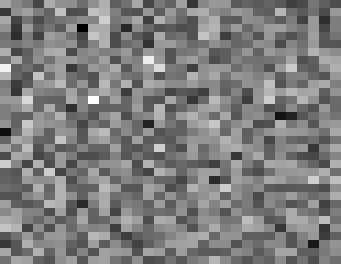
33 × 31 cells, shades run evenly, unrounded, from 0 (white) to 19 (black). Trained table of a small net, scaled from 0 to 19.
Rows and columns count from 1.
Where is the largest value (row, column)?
4, 8
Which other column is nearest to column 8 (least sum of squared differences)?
12
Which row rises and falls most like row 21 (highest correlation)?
32
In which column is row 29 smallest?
1
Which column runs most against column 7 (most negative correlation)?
23
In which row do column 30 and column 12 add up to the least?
28
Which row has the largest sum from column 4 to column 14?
20
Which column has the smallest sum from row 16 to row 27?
6
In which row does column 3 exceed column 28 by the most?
29
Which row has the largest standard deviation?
13
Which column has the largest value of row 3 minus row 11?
30
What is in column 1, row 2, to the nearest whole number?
15
